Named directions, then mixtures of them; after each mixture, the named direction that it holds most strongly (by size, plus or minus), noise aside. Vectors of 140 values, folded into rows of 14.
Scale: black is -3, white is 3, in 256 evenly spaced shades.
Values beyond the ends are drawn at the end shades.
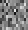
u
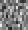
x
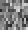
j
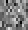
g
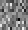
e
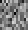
u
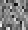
g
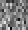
e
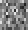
u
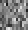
g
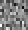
e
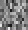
g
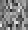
g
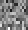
e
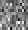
e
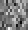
g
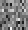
e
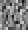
x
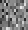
u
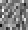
u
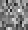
g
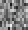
j
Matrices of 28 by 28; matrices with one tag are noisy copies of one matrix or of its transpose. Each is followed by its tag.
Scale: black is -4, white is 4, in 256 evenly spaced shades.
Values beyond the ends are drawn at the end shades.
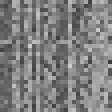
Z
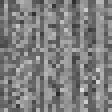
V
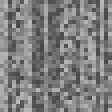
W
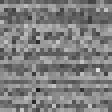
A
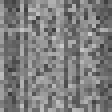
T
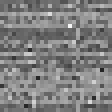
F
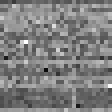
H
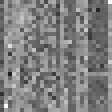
H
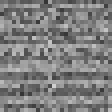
V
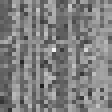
Z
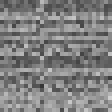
Z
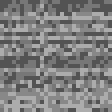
Z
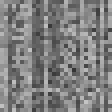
W
